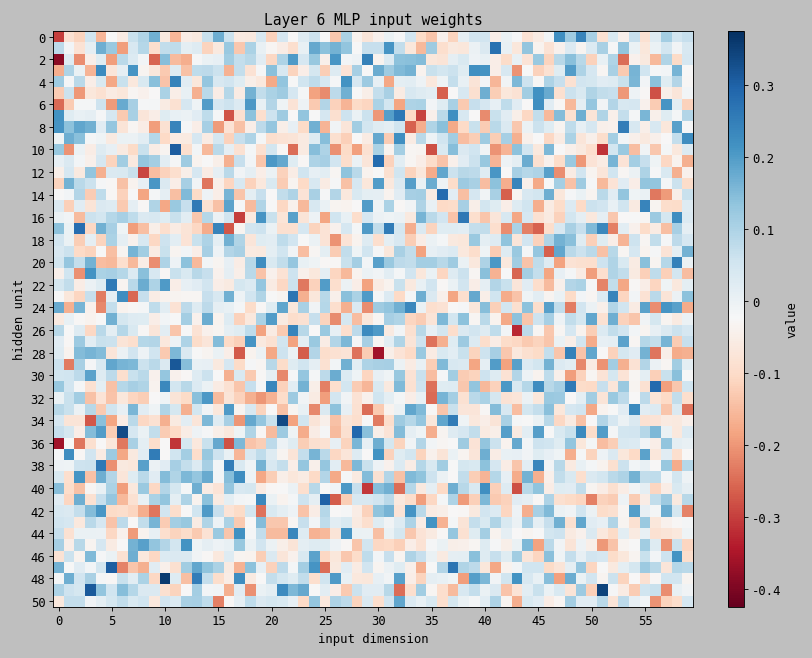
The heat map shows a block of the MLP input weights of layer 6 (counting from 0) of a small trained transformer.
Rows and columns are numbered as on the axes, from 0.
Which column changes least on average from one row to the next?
54
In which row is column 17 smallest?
16
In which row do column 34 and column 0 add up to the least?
0
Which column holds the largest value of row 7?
32
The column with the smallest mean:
35
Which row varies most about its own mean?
17
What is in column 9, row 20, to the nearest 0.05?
-0.2
